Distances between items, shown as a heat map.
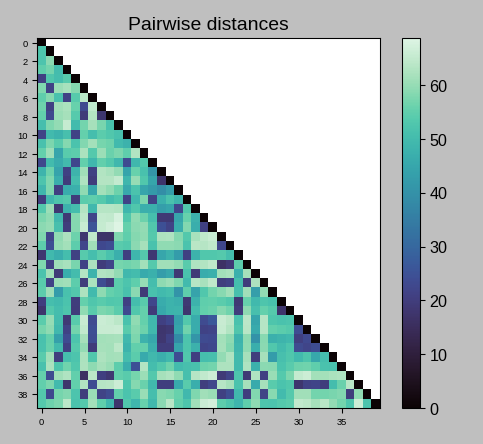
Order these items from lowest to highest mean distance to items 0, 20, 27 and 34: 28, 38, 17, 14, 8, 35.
14, 28, 17, 35, 38, 8
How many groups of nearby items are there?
7
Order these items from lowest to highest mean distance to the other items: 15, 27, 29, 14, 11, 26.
14, 15, 29, 26, 27, 11
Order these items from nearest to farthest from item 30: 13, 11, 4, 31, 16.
31, 16, 13, 4, 11
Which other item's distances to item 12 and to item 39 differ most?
9
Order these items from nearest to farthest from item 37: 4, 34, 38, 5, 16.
16, 34, 4, 38, 5
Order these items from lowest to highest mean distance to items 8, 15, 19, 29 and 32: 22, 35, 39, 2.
2, 22, 35, 39
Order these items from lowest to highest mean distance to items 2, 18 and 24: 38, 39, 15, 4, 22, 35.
38, 22, 15, 4, 35, 39
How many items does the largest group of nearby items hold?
11
